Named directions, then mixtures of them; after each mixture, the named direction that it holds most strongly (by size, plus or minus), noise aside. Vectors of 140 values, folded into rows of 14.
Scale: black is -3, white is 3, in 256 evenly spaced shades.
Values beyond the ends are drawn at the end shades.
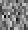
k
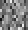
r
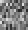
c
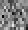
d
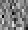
d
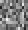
c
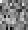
c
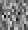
k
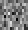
k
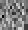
d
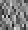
k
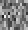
k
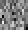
d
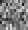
c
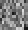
r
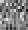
c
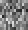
c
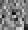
d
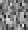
k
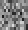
d
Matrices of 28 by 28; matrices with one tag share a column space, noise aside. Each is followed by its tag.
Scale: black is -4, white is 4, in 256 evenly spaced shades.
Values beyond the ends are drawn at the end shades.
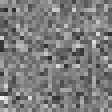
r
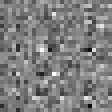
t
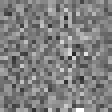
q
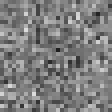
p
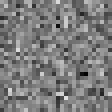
t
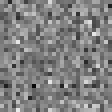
p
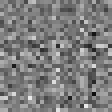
r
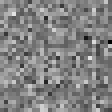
q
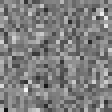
q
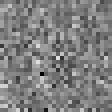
q
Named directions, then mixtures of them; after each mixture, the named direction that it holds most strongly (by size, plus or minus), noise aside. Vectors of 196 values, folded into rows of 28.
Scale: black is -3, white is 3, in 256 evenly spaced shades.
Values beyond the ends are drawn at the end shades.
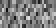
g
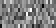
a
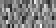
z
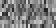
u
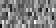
z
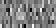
a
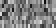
u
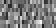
u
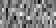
g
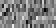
u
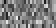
u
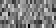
u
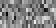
u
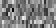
u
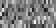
u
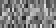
u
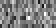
g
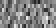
g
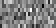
a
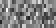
g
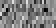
u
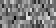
a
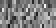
g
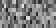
g
